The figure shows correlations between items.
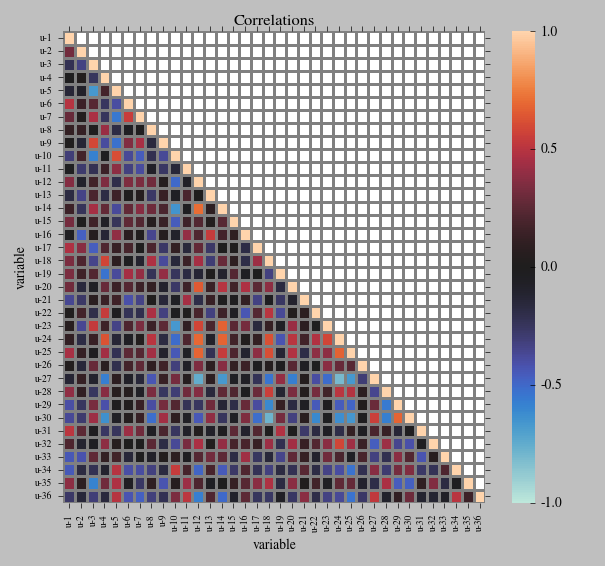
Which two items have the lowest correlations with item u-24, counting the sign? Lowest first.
u-27, u-30
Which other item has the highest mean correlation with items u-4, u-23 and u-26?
u-24
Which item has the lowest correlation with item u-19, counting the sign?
u-4
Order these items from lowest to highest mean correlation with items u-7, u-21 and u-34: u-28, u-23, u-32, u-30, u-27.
u-28, u-32, u-23, u-27, u-30
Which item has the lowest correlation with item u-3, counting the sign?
u-5
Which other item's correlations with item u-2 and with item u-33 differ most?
u-16
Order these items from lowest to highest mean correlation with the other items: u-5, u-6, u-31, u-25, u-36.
u-36, u-5, u-31, u-6, u-25
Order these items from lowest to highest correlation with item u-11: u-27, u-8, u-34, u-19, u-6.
u-6, u-19, u-8, u-27, u-34
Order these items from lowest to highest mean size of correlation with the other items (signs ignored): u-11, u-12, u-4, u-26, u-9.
u-26, u-11, u-9, u-4, u-12
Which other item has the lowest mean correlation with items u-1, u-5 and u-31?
u-3
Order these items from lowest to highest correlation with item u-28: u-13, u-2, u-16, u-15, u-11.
u-13, u-16, u-2, u-15, u-11
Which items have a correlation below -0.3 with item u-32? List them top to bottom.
u-10, u-27, u-29, u-30
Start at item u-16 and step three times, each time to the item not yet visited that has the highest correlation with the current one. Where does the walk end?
u-29
